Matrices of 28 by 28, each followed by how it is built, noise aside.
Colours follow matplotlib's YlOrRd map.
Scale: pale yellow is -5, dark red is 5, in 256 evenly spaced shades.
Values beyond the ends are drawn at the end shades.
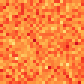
noise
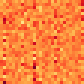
uneven columns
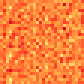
repeating rows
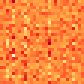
uneven columns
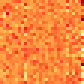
uneven columns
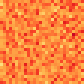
repeating rows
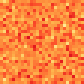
repeating rows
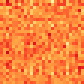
low rank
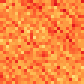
Toeplitz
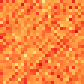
Hankel
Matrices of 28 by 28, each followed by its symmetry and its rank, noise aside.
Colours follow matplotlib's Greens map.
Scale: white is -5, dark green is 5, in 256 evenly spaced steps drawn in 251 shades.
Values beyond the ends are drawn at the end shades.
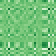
symmetric, rank one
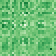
symmetric, rank three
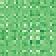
symmetric, rank two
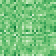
no symmetry, rank three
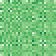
symmetric, rank two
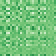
no symmetry, rank two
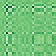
symmetric, rank one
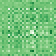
symmetric, rank two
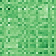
symmetric, rank two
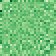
symmetric, rank three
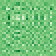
no symmetry, rank two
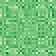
no symmetry, rank three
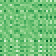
antisymmetric, rank two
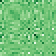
symmetric, rank three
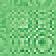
symmetric, rank two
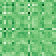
antisymmetric, rank two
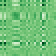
symmetric, rank one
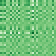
symmetric, rank one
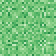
symmetric, rank three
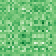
no symmetry, rank three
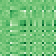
symmetric, rank one
